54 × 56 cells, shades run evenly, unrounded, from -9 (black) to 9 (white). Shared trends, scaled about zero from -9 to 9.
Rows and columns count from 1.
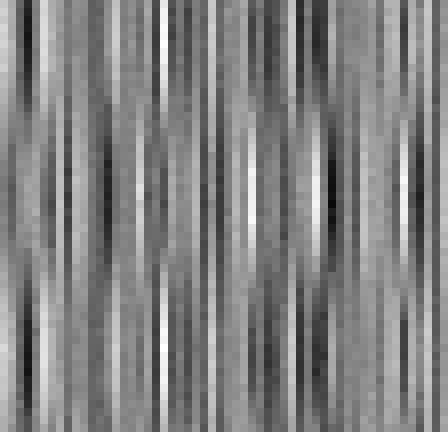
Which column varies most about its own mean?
40
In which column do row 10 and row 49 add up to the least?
4
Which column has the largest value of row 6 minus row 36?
21
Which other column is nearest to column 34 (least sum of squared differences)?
41
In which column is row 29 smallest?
42
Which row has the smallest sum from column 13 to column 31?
26
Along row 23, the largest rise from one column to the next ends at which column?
51
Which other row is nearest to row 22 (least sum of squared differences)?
28
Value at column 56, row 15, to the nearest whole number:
3
